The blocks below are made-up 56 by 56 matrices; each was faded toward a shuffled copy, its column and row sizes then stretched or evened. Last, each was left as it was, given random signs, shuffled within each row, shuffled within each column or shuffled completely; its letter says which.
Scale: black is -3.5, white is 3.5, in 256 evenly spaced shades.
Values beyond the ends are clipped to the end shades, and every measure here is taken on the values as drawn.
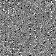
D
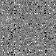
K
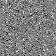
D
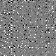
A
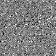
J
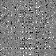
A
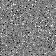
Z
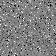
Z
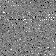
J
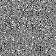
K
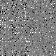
K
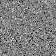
J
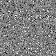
J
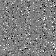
D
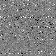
J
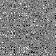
A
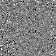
D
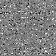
J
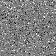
Z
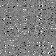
A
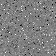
Z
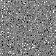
D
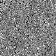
D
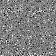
J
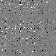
K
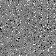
D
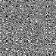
A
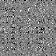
A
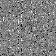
D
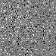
K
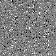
D
